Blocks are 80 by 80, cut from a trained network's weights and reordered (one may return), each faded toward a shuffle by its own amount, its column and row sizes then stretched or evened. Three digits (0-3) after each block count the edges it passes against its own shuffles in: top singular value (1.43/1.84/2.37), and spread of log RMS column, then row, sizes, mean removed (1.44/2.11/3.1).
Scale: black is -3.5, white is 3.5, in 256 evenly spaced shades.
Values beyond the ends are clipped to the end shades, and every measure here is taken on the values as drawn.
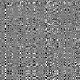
3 3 2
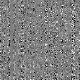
1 3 1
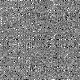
1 0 2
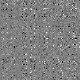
0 2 2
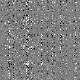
1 3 2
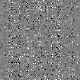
0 3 2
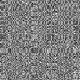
3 1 0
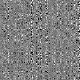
2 3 1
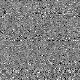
1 0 2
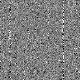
1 2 0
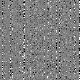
1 3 0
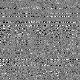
2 1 3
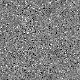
0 1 1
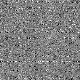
0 0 2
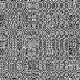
3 0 0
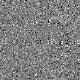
1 2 1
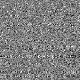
2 0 2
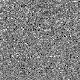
1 0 1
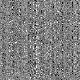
2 2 0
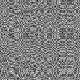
3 0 0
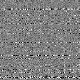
2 0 3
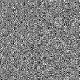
2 1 0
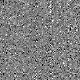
1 2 0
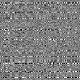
3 0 3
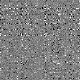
1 2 2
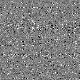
0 1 2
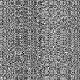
3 0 0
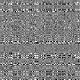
3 1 3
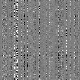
2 3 1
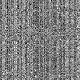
3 1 0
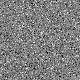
0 0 0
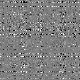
1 2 3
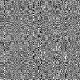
3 2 0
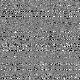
1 1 3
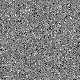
0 0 0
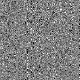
1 2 0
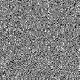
2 1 0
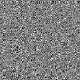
2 2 1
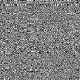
2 0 2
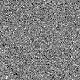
2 0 0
